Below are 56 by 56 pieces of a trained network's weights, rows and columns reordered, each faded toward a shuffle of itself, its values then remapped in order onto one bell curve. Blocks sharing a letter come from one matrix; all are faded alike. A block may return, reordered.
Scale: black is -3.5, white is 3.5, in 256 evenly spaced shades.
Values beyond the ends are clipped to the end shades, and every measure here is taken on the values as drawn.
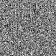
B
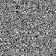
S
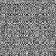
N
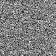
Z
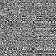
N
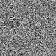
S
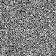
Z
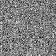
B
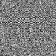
N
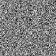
S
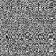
N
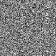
S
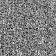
B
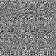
N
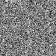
Z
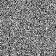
Z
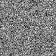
S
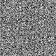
B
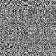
N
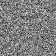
Z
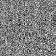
S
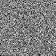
S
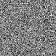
S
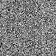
B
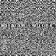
N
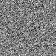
Z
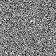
Z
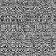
N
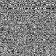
N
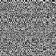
N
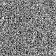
B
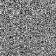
S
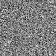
Z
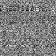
N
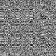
N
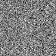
B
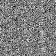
B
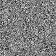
Z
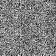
B
